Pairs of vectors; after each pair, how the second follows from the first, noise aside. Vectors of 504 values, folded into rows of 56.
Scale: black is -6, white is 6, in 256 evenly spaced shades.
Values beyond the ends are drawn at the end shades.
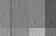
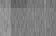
reversed, negated, shrunk.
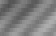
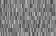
shuffled.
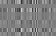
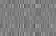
reversed, negated, shrunk.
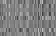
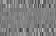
partly zeroed.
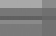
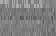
partly zeroed.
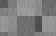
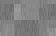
reversed, negated, shrunk.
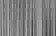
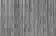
reversed, negated, shrunk.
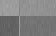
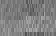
wrapped around, partly zeroed.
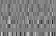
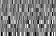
negated, scaled up.
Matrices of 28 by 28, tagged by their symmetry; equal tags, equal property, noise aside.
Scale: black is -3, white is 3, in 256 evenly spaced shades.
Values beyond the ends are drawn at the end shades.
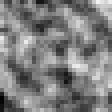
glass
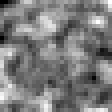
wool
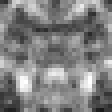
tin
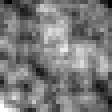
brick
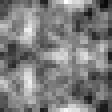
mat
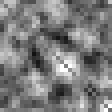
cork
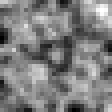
brick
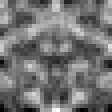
tin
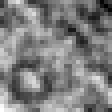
brick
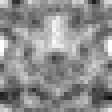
tin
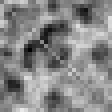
cork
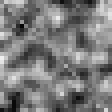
wool
